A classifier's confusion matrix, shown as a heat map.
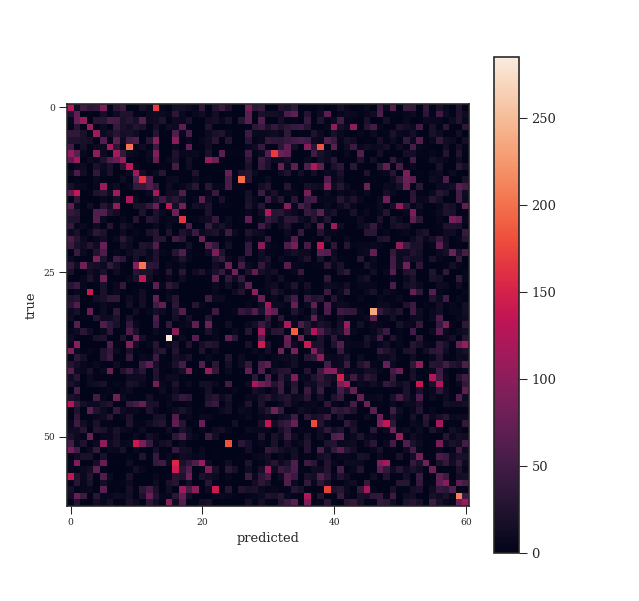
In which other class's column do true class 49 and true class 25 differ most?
28
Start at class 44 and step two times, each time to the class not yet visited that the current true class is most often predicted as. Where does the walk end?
31
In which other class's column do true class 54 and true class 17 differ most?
16
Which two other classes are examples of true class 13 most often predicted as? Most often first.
1, 7
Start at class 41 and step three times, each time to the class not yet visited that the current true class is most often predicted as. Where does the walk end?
30
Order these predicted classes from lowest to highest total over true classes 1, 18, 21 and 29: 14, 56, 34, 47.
14, 47, 56, 34
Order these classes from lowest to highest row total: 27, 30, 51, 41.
27, 30, 41, 51
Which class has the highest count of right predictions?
59
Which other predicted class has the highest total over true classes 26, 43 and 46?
11
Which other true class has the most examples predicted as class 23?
7
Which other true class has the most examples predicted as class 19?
58
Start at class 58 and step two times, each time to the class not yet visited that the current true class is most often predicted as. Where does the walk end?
53
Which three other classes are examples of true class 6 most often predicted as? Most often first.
9, 38, 36
